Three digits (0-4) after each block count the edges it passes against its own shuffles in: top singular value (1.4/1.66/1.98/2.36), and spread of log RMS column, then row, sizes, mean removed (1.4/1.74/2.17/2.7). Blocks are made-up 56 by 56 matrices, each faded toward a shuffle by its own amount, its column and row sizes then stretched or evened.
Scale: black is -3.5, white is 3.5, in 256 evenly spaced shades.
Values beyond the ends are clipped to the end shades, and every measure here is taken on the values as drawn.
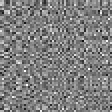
4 1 1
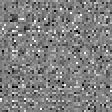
3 0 1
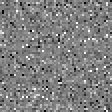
1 0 0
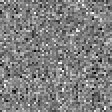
1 1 0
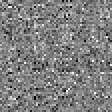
2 1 1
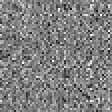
3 2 1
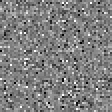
0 1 1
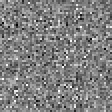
1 1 1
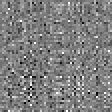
3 3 2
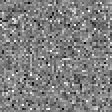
1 0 2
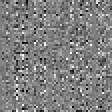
1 4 2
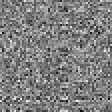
3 1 2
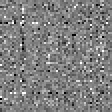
1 3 2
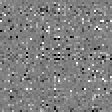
2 2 3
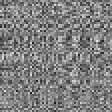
4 0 4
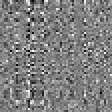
4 4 2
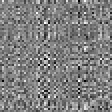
4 4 3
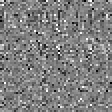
3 1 2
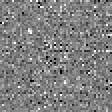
2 2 1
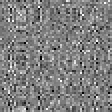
4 3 1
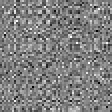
4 2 1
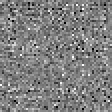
2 1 2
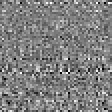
3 1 4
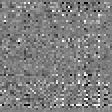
3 2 4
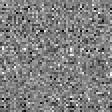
2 1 2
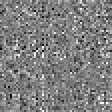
2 2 1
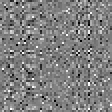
4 3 0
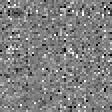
2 1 1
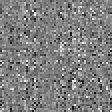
1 3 2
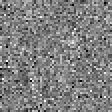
1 1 0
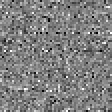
0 0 3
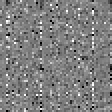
2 4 0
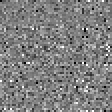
0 1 3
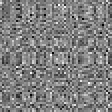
4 2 0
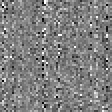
0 4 1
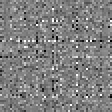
1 3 3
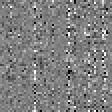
1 4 2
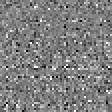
2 1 3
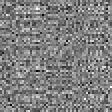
3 1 2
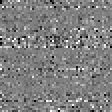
0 1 4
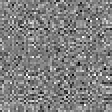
4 0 1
